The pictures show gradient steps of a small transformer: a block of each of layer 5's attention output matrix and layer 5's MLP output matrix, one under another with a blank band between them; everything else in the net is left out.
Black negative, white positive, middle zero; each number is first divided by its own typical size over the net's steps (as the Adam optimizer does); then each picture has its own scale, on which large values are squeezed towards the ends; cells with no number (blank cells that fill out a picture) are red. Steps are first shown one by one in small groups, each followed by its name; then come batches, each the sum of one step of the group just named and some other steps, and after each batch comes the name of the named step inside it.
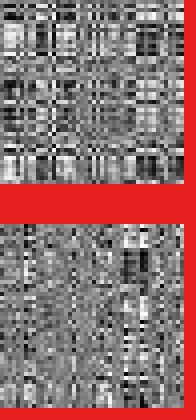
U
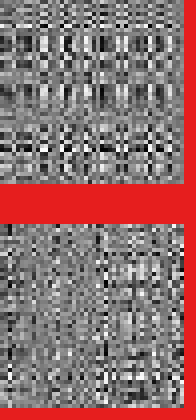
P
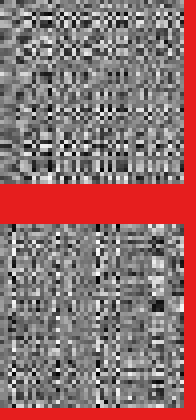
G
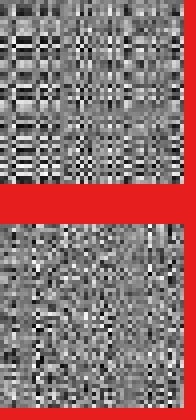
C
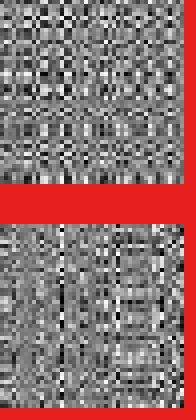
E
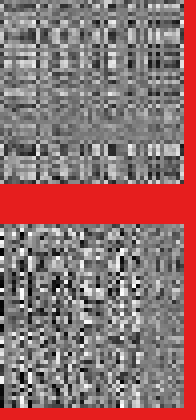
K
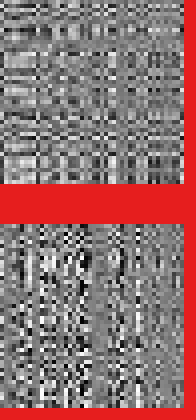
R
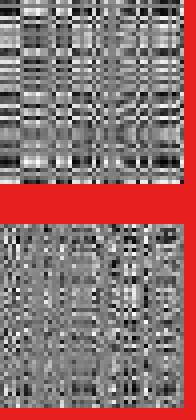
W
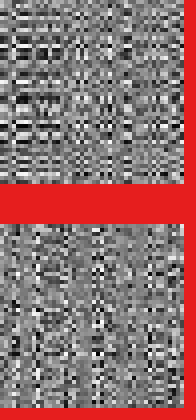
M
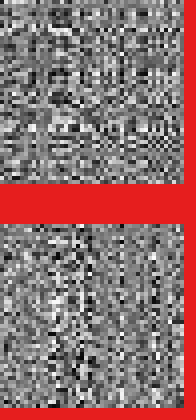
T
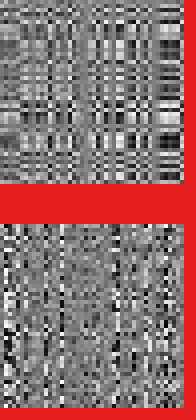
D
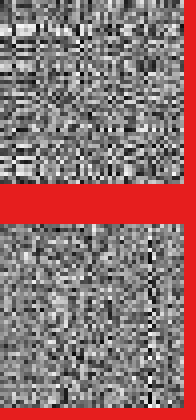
T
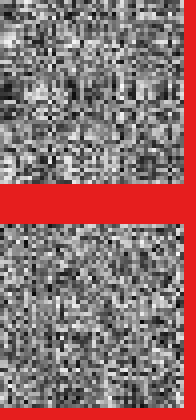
U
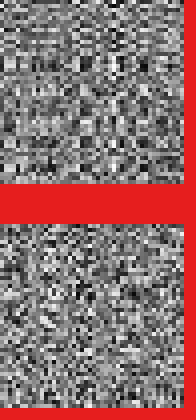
R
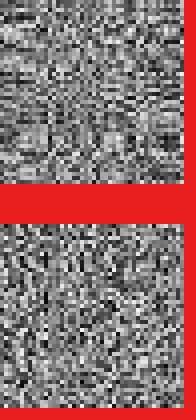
D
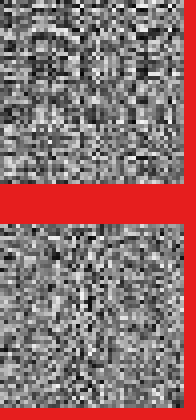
T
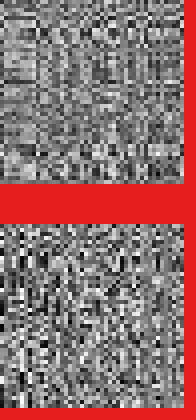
K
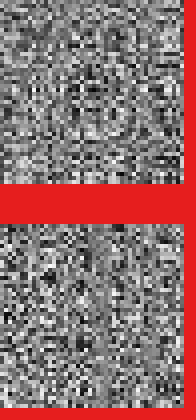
R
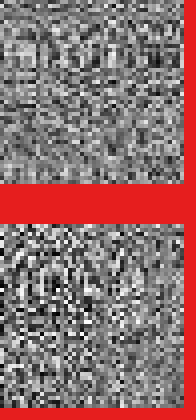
K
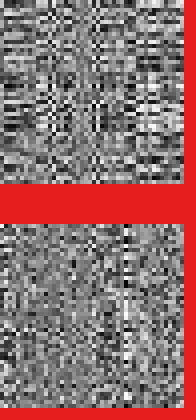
D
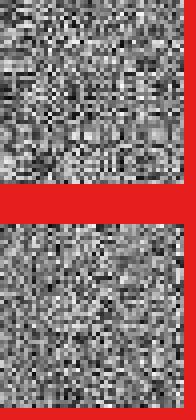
G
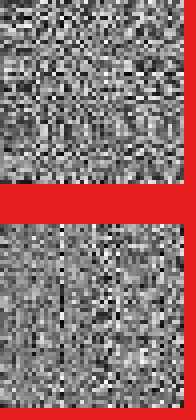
E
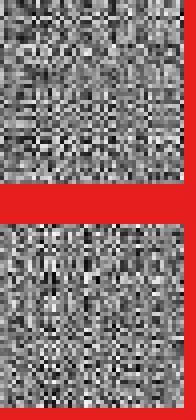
G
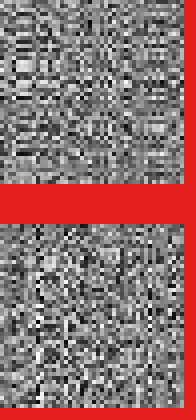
R
